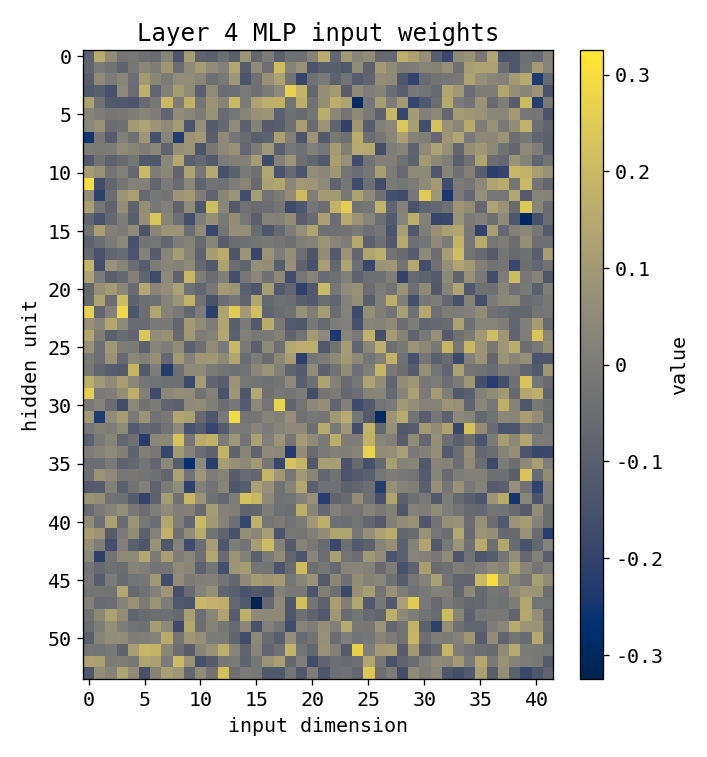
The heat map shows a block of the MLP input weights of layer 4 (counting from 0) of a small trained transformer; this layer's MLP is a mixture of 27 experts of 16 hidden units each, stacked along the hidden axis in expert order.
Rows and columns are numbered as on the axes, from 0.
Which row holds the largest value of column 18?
3
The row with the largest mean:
25
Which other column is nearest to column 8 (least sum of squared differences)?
31
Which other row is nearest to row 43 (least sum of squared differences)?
39
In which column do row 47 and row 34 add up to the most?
12
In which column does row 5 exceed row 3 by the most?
27
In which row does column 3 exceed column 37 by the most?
22
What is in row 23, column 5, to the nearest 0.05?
-0.05
